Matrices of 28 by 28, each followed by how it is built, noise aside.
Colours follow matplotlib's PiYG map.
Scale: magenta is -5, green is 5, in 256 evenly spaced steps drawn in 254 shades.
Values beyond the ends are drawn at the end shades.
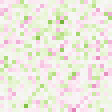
Hankel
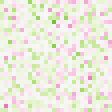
repeating rows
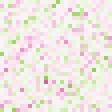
Hankel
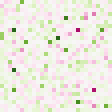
sparse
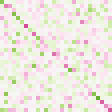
diagonal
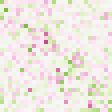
block diagonal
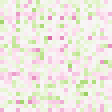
blocks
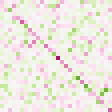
diagonal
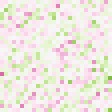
Hankel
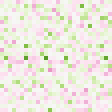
repeating columns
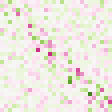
banded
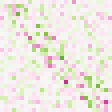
banded
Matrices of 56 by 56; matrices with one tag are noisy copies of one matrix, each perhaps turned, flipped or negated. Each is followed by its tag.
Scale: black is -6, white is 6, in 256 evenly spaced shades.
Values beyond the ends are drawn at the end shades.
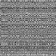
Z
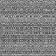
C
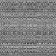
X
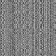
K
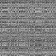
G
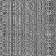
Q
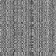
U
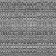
X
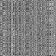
Q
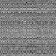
X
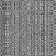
Q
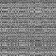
G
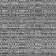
G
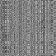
Q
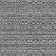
K
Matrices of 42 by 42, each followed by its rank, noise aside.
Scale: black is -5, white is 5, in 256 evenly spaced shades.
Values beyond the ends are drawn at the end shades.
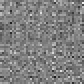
five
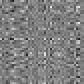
three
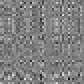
three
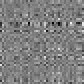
two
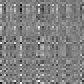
two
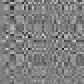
three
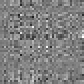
four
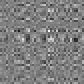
two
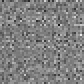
five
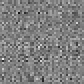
five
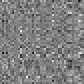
four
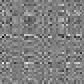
three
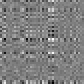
one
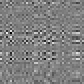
two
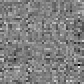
five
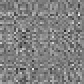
four
